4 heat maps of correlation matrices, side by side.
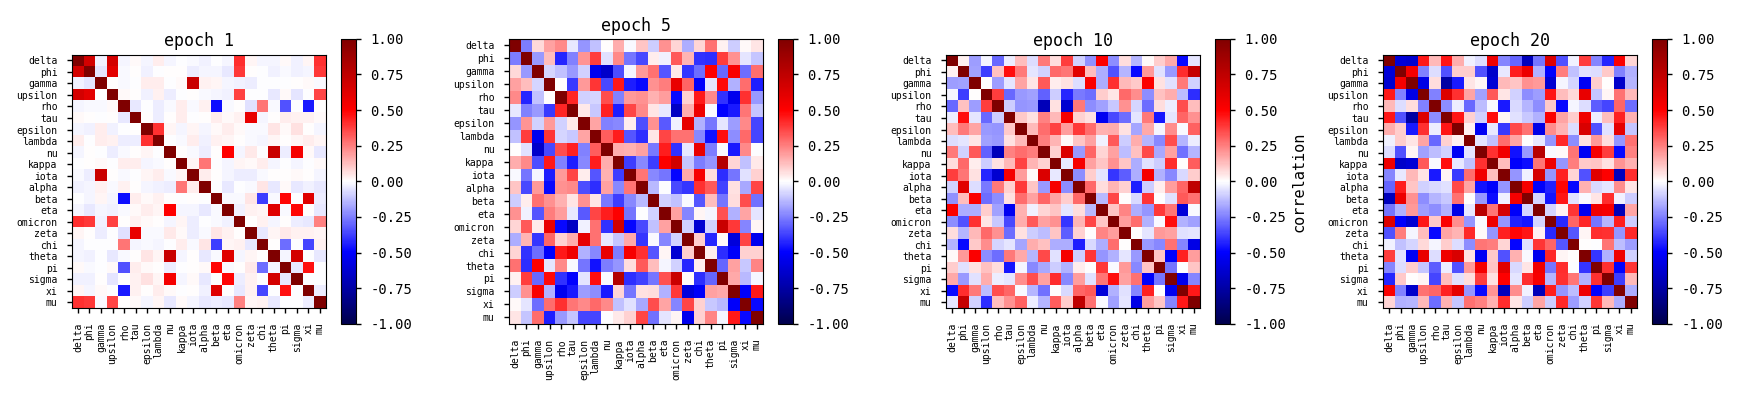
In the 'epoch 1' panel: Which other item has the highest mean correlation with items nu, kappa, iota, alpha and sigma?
theta
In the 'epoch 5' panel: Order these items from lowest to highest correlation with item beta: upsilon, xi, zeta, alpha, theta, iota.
iota, alpha, zeta, theta, upsilon, xi
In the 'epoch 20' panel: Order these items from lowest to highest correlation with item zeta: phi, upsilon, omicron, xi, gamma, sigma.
omicron, xi, gamma, upsilon, phi, sigma
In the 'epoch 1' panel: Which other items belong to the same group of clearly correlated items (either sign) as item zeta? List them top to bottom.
tau
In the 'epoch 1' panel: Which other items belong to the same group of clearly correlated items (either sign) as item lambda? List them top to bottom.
epsilon
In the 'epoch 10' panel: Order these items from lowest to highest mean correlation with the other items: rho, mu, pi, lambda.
rho, pi, lambda, mu
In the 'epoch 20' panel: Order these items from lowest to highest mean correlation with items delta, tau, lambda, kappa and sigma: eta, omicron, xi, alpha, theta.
alpha, eta, xi, theta, omicron
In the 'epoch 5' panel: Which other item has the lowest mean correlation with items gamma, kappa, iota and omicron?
tau
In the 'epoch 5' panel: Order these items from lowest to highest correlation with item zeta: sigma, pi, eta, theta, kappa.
sigma, theta, eta, kappa, pi
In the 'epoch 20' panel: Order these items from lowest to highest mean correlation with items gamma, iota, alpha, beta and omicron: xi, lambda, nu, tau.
xi, tau, nu, lambda
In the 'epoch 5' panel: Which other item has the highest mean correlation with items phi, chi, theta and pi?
kappa
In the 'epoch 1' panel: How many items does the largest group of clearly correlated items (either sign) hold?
5
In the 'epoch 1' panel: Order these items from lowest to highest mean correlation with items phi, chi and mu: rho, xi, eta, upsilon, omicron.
xi, eta, rho, omicron, upsilon
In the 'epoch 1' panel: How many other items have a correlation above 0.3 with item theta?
3
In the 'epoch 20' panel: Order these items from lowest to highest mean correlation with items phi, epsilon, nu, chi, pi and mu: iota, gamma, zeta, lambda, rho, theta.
rho, theta, gamma, lambda, zeta, iota
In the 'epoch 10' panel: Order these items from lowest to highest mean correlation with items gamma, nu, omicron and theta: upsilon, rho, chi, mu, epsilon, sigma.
rho, upsilon, mu, sigma, chi, epsilon
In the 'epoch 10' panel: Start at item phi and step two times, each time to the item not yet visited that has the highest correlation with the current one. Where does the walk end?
alpha
